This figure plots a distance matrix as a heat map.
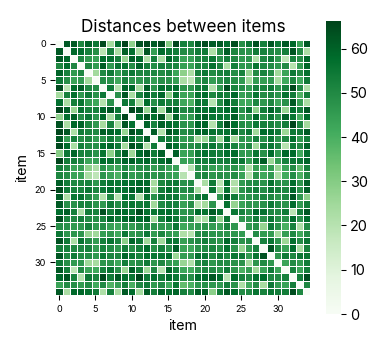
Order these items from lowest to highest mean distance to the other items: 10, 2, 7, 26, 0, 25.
26, 25, 2, 7, 10, 0
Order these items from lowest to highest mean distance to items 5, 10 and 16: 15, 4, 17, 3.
17, 4, 15, 3
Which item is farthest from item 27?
0
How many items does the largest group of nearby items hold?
6
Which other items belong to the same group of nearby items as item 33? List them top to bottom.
25, 28
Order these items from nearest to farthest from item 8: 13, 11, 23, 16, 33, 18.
11, 18, 33, 13, 16, 23
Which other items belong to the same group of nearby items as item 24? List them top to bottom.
13, 19, 20, 22
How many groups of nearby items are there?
8
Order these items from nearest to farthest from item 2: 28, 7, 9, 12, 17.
12, 9, 17, 28, 7
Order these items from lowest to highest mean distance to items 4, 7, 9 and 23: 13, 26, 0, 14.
26, 14, 0, 13
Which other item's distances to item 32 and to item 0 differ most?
23
